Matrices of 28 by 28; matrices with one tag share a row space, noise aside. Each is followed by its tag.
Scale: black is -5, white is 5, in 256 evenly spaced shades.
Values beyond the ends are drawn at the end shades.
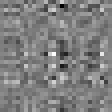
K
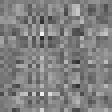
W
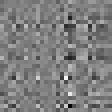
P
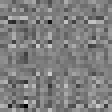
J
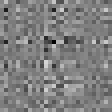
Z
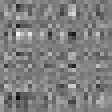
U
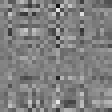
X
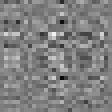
K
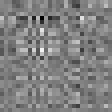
W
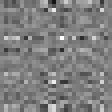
K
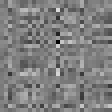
X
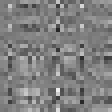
X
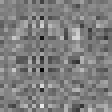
W
